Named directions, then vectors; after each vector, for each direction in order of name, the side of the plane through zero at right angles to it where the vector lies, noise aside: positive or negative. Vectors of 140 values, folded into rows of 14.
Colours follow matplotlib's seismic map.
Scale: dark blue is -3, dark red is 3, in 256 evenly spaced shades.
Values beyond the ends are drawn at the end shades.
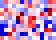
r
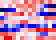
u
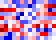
negative, negative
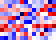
negative, negative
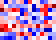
negative, negative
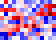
positive, negative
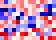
negative, positive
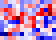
positive, negative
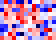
positive, positive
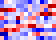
positive, negative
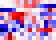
positive, positive
